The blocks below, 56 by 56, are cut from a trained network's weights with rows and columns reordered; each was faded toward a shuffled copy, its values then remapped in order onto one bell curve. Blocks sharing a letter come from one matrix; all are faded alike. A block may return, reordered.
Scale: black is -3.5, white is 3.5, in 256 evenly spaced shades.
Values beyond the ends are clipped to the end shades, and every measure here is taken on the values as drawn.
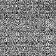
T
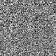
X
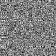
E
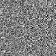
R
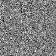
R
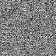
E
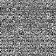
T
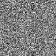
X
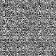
T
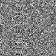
R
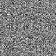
X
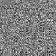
R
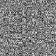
X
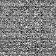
T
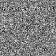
X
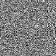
R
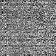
T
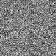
X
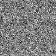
E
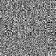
R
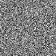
R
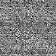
T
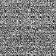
T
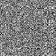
X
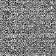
T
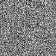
R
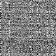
T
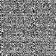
T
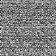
T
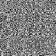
X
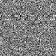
E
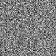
X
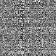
T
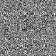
R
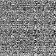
T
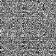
T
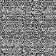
T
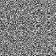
R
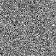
E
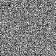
E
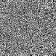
E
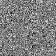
R
